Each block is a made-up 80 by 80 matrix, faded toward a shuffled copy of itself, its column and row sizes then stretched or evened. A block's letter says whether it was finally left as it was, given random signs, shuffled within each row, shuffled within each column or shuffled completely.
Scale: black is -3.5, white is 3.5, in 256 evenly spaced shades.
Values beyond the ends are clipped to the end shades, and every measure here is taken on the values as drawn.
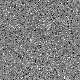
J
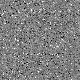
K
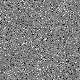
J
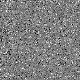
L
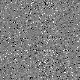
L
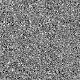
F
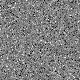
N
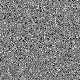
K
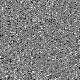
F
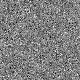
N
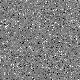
K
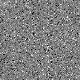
F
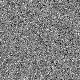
N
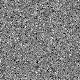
J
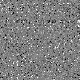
F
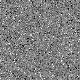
J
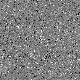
K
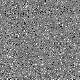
L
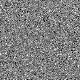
L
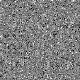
F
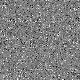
K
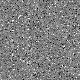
J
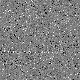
K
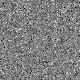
L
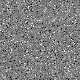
L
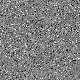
K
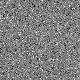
N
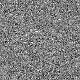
L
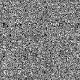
F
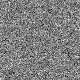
K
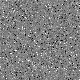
N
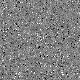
L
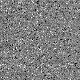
K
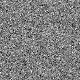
J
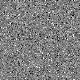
L
